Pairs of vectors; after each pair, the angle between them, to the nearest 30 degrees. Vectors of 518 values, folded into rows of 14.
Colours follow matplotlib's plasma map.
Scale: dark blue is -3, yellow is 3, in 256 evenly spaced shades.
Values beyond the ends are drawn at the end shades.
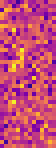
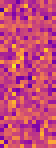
30 degrees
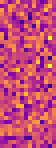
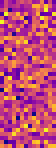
90 degrees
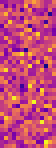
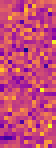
60 degrees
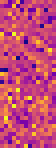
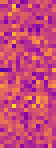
60 degrees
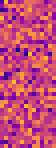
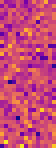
120 degrees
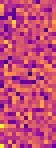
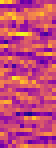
120 degrees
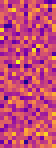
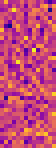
30 degrees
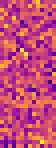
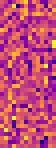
90 degrees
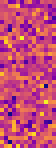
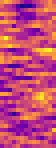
90 degrees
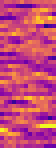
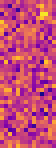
90 degrees
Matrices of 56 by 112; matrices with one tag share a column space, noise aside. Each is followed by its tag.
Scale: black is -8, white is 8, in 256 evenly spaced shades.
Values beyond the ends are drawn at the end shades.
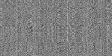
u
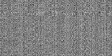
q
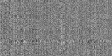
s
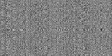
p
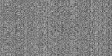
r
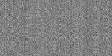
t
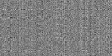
t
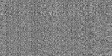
q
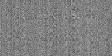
t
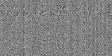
q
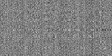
p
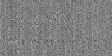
s
